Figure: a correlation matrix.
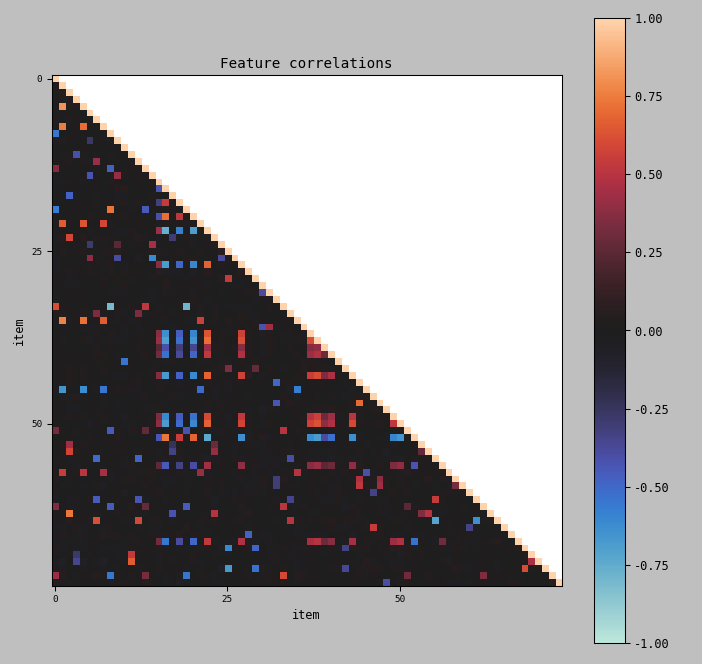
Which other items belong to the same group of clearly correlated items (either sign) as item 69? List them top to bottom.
3, 11, 70
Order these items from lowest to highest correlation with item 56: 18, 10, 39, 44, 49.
18, 10, 44, 39, 49
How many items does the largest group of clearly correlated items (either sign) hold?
16
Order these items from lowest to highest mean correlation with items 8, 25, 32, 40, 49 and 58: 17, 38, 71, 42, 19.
71, 17, 42, 19, 38
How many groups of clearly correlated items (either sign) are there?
14
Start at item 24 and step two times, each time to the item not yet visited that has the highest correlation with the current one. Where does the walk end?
9
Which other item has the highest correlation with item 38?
22
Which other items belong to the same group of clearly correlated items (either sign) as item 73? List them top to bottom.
48
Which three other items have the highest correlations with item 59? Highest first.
44, 47, 58
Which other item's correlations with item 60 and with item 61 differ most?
64
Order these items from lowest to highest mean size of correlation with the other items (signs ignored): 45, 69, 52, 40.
69, 45, 40, 52
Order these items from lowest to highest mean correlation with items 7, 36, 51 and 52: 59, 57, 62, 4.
59, 62, 57, 4
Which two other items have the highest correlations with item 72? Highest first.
33, 0
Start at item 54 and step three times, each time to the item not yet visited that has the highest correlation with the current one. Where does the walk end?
23
